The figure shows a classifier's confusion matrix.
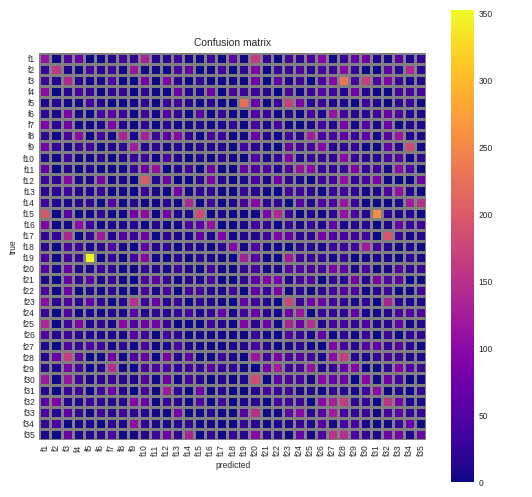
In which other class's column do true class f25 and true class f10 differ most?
f1
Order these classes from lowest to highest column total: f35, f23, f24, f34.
f35, f34, f24, f23
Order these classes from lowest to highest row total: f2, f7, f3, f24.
f7, f24, f2, f3
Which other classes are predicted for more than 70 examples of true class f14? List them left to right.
f20, f28, f34, f35
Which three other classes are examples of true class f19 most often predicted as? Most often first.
f5, f23, f10
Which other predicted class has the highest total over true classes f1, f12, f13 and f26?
f10
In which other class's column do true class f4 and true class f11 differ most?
f24
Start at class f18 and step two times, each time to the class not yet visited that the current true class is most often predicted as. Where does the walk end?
f20
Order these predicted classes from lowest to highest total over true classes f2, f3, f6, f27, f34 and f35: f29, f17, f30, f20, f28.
f17, f29, f30, f20, f28
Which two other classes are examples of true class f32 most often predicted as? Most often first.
f28, f27
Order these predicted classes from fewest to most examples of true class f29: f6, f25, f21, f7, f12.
f6, f12, f21, f25, f7
